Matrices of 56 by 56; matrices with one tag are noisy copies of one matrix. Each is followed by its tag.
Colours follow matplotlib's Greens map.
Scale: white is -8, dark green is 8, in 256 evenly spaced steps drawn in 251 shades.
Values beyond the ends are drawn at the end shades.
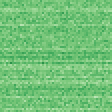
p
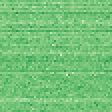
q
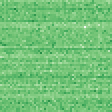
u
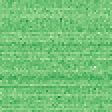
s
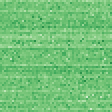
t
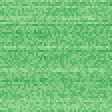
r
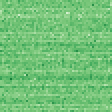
s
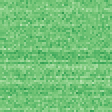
p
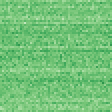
r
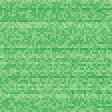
u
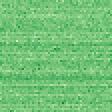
s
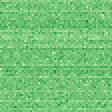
t
